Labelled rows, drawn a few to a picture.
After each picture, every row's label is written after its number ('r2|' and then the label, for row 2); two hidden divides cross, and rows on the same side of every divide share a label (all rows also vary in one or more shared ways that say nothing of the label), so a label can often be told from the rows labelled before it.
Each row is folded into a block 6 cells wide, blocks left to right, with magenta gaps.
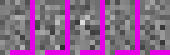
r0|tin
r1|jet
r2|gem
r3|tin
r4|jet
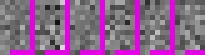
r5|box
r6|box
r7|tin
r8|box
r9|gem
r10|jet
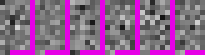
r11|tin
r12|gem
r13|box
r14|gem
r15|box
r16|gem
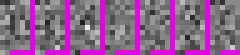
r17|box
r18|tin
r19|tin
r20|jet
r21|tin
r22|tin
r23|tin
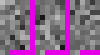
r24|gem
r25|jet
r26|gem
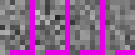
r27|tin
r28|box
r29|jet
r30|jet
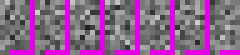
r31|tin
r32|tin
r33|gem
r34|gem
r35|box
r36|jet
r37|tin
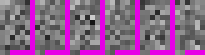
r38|jet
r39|jet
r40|tin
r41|tin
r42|jet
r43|tin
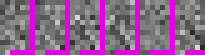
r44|gem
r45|jet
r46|gem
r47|box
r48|tin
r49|tin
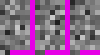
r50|jet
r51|tin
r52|tin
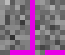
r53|tin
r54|jet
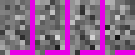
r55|box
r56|gem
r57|box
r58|jet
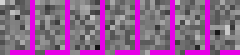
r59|gem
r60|box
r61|jet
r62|jet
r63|gem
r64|gem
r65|jet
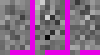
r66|box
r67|tin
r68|box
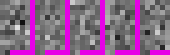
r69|tin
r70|gem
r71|gem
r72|box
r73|jet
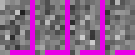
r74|box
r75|box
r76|gem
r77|gem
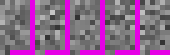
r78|tin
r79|gem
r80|tin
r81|jet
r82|tin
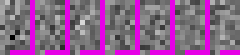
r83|tin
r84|jet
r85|jet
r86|box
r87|jet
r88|gem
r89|gem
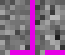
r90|tin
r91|jet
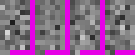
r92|box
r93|jet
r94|jet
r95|jet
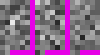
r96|gem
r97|gem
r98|jet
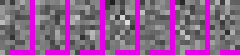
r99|tin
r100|box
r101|gem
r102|gem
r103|tin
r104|box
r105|tin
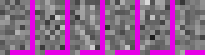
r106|gem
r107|jet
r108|jet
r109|tin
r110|tin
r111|box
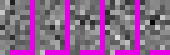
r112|tin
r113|gem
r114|tin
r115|gem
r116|tin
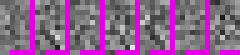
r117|box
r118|gem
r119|jet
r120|box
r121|box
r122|tin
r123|box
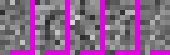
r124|gem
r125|tin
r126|box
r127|tin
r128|gem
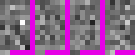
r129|jet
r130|box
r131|tin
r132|gem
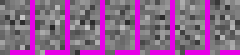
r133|tin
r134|gem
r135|tin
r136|tin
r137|gem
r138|jet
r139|box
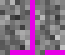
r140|gem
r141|box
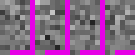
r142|jet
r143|gem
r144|tin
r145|jet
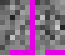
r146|jet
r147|box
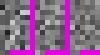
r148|jet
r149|jet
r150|box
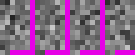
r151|gem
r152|tin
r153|gem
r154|tin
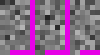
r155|tin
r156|jet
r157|gem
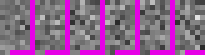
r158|box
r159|gem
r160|jet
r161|tin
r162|gem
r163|jet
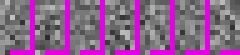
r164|tin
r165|jet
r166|box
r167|gem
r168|jet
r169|jet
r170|jet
